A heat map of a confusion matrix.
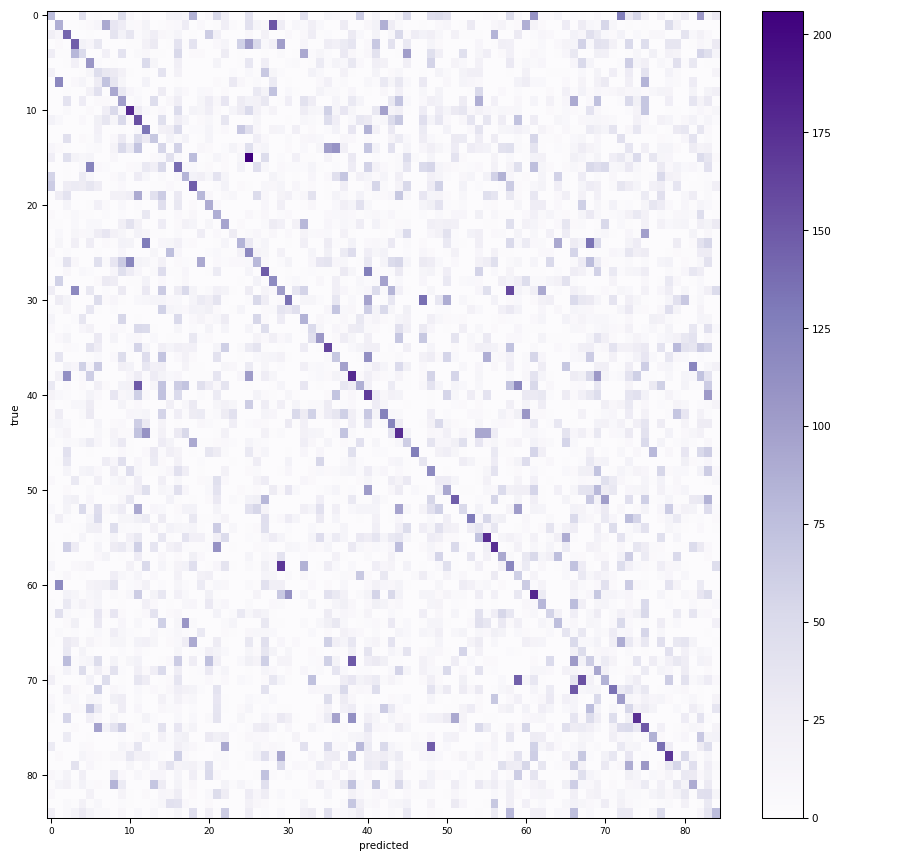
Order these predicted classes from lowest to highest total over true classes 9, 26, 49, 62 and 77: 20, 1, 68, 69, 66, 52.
1, 52, 20, 68, 69, 66
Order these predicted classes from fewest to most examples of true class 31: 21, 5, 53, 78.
21, 53, 5, 78
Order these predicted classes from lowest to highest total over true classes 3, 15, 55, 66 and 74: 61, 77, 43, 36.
61, 77, 43, 36
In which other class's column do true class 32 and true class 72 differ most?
56
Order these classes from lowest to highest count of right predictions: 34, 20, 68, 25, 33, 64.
33, 68, 64, 20, 34, 25
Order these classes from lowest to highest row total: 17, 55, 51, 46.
46, 17, 51, 55
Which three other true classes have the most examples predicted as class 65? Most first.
55, 37, 45
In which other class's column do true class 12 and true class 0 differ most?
72
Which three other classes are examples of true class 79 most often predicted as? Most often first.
75, 73, 66
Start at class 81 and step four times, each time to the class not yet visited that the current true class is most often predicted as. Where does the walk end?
60
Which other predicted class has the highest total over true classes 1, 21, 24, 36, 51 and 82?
68
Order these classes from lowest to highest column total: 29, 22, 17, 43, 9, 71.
17, 71, 22, 29, 43, 9
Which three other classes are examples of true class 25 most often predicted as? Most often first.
15, 66, 38
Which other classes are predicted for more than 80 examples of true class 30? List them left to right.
40, 47, 50
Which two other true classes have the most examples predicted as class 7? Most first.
1, 70
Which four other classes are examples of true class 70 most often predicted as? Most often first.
67, 59, 33, 78
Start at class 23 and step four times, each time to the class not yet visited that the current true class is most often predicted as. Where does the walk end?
40
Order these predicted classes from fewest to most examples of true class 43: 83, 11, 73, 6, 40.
73, 6, 83, 40, 11
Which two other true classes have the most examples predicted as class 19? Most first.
26, 39
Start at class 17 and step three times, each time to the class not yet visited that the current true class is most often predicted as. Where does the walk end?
14
